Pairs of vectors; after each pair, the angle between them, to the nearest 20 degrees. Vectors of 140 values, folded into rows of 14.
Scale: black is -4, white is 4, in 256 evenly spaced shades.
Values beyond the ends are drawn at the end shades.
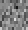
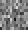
140 degrees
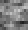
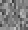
100 degrees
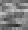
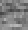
160 degrees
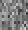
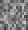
80 degrees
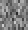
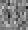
80 degrees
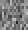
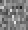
80 degrees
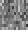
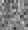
40 degrees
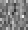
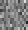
100 degrees
